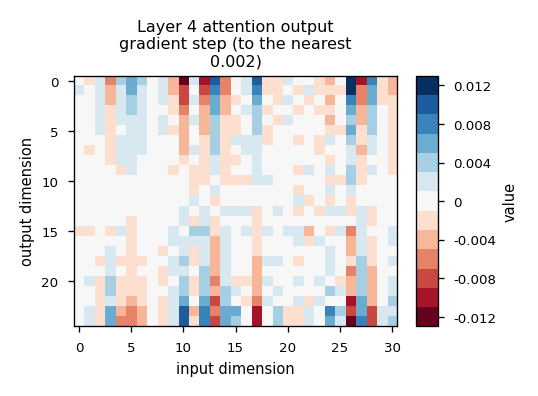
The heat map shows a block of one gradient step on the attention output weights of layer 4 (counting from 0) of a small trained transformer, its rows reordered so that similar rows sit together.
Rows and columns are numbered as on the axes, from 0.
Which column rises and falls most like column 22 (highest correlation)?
0
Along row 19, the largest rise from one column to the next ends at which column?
27
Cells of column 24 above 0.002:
3
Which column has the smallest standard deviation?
7
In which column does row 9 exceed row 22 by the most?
26
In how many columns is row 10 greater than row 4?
8
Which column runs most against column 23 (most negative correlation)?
16
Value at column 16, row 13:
0.002
